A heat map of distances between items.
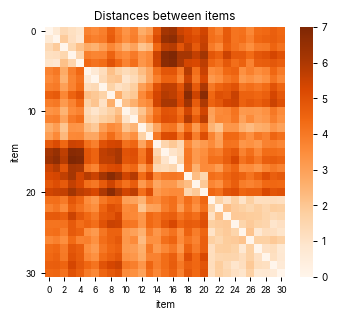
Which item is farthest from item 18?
8
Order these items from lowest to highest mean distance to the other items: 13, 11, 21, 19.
21, 11, 13, 19
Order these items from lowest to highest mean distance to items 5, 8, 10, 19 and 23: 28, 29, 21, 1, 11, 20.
11, 21, 28, 29, 1, 20
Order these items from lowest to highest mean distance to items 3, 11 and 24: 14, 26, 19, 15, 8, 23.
26, 23, 8, 14, 19, 15
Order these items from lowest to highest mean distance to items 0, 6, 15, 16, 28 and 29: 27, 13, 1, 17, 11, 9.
27, 17, 11, 13, 1, 9
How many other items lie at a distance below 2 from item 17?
3
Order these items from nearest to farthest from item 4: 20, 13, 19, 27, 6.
13, 6, 27, 19, 20
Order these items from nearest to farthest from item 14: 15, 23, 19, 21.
15, 19, 21, 23
